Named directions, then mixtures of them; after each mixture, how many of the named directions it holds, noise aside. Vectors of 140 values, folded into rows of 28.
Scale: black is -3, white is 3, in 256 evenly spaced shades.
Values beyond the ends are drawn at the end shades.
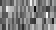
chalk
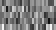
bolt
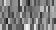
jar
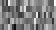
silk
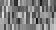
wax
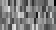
one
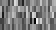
two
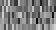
one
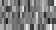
three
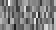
two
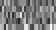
three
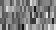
two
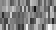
three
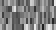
four
